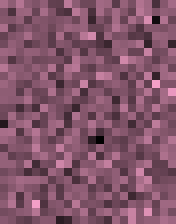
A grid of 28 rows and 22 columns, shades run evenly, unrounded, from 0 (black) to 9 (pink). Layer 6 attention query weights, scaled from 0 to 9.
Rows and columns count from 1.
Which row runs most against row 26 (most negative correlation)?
14
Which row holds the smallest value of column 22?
6
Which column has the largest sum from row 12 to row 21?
22
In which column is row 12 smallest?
11
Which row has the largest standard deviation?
18
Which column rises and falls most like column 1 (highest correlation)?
9
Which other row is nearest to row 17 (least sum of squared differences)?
7
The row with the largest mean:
27
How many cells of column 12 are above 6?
4
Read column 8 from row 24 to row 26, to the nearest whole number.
3 3 5
